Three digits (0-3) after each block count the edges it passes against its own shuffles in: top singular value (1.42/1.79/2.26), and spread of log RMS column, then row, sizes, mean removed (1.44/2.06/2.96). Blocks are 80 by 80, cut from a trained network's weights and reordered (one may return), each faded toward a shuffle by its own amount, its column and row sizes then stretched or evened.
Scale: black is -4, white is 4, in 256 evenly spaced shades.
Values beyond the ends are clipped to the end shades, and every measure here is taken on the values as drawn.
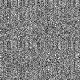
2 1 0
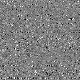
1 0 2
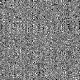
2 1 1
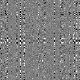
3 3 1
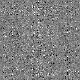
0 2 1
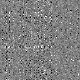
2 2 1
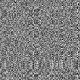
3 2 0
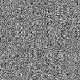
2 1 0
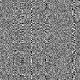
3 2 0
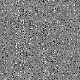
1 2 1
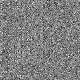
1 0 0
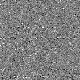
1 0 1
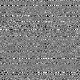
2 0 3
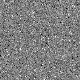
0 1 0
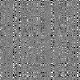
3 3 2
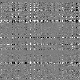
3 2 3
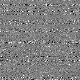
0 0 3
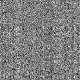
2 1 1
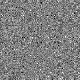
2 1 1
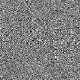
2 1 2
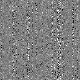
0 3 0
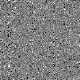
1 2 0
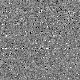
0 0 2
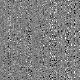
1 3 0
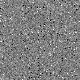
0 1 0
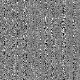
0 3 0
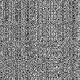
3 1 1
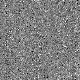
0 1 0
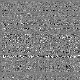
0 1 3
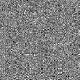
2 1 1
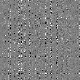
2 3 1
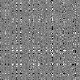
3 3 1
